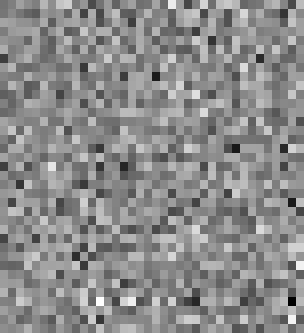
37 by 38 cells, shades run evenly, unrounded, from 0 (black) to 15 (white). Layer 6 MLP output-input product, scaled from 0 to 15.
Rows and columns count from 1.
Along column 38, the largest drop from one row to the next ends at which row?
31
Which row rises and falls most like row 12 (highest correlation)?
9
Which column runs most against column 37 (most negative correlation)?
13
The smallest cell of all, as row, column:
34, 37
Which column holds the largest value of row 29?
22
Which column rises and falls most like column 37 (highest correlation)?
25
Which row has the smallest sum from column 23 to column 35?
24
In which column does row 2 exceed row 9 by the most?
20
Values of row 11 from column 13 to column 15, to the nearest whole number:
5 8 7
